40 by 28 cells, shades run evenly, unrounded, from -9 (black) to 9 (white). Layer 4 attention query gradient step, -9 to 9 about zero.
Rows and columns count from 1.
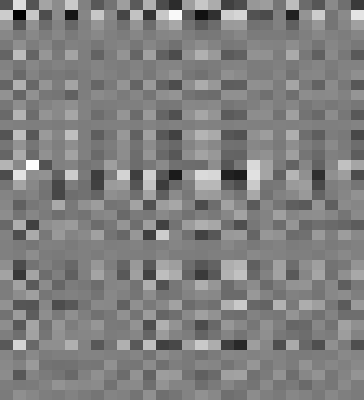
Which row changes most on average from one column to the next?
2
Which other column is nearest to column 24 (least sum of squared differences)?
9
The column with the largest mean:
20
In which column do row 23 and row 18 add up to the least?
19
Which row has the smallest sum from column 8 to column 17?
24
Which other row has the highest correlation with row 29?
32
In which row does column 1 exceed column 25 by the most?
17
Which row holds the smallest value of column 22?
35
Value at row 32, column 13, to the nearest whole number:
-2
